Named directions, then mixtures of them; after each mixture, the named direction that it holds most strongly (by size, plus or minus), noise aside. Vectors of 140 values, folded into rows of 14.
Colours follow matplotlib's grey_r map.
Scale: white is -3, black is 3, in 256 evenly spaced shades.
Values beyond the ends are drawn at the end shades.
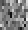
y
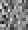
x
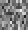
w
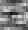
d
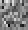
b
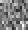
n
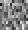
n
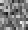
n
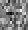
w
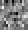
b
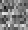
d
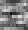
d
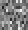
w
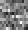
d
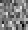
n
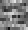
d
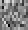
b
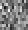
x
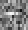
w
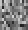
b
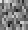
n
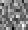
n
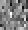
y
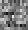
d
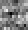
d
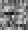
d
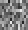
w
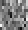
y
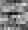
d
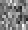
n
